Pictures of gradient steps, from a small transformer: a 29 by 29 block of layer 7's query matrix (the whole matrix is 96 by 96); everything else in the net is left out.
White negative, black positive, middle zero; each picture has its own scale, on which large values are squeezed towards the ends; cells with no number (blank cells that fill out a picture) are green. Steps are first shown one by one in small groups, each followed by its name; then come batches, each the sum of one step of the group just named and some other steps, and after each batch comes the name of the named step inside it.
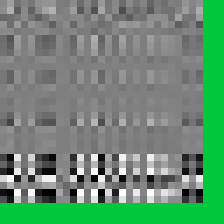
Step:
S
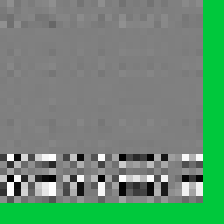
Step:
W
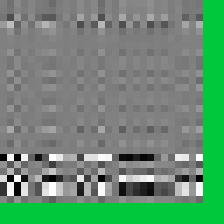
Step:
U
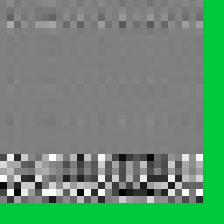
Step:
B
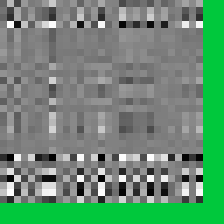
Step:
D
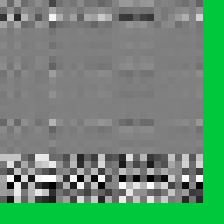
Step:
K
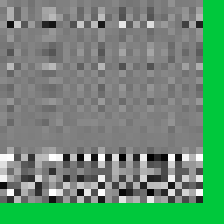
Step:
B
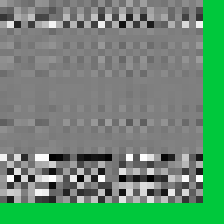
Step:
K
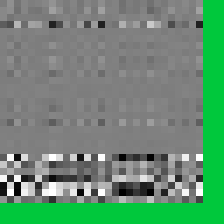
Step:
B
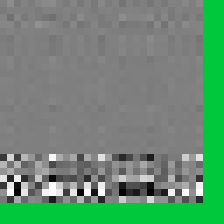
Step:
B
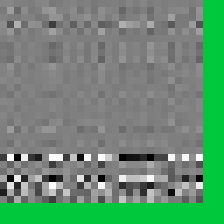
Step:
U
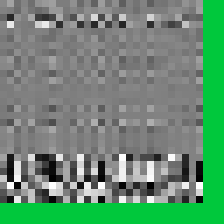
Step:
S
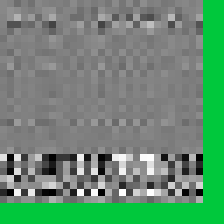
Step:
S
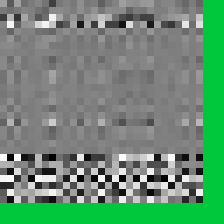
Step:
K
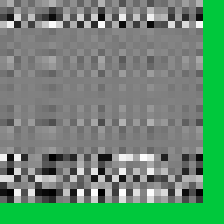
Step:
S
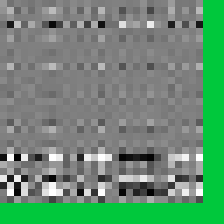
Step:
U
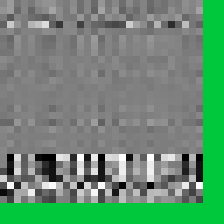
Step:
S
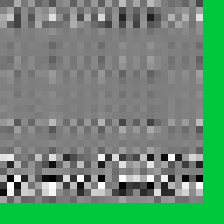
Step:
W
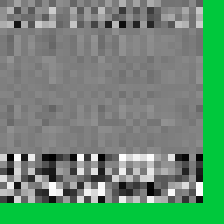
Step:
S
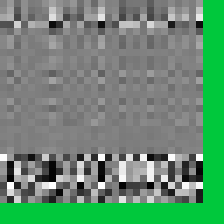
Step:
W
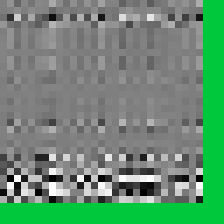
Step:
U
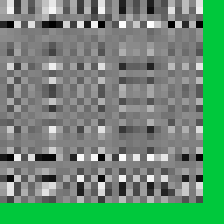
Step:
D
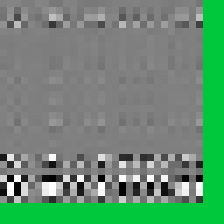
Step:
W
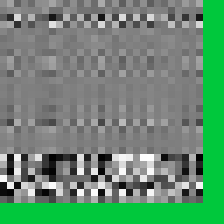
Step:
S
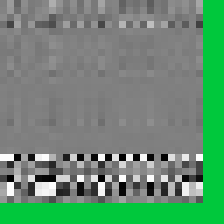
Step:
W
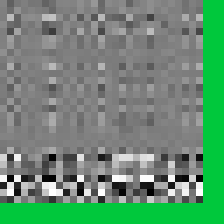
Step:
D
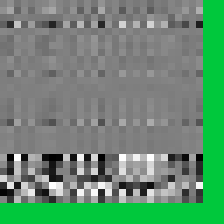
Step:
S
